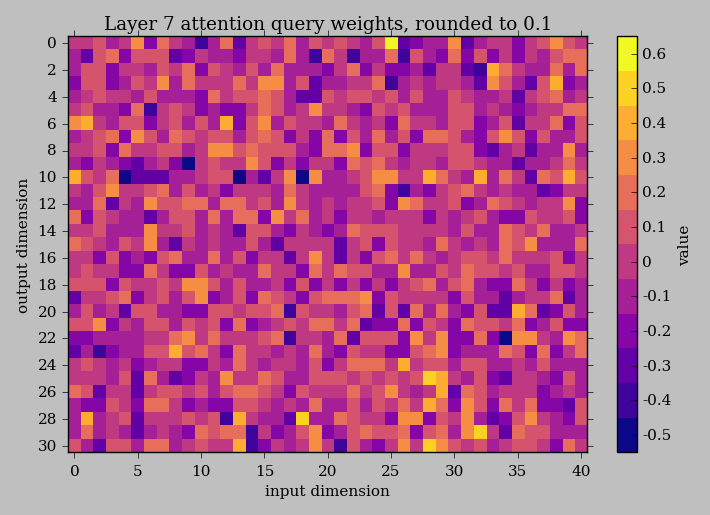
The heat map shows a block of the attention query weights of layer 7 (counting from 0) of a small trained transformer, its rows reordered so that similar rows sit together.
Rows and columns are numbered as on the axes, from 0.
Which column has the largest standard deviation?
26
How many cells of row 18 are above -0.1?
25
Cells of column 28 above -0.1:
19
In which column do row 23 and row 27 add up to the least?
2
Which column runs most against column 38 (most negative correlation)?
29
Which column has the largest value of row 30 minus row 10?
13
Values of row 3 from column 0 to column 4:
-0.2 0.1 0.1 -0.2 -0.1
